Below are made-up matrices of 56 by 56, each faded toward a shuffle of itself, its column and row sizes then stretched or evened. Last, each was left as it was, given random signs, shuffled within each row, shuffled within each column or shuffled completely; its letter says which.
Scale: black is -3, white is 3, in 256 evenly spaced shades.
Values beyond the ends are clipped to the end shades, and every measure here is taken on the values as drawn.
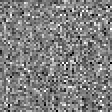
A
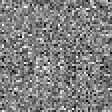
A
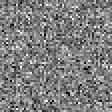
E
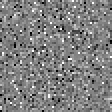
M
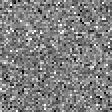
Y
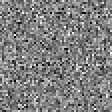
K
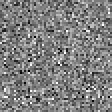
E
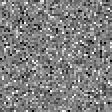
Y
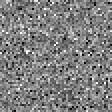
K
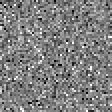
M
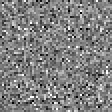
E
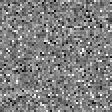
K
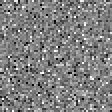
Y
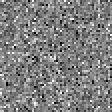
M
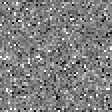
K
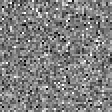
M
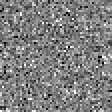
Y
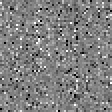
M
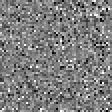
E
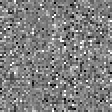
M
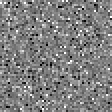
Y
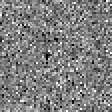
M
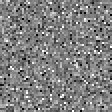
Y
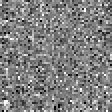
A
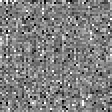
A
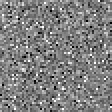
Y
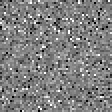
K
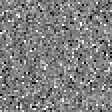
Y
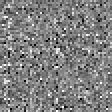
E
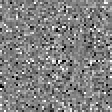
E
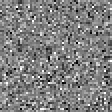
E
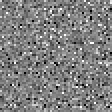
E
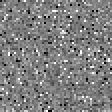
K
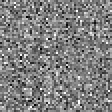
M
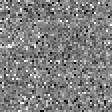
K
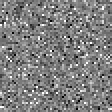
K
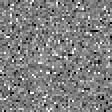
Y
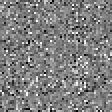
A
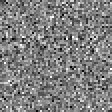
K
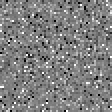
Y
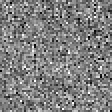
M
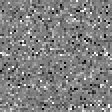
K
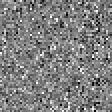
M
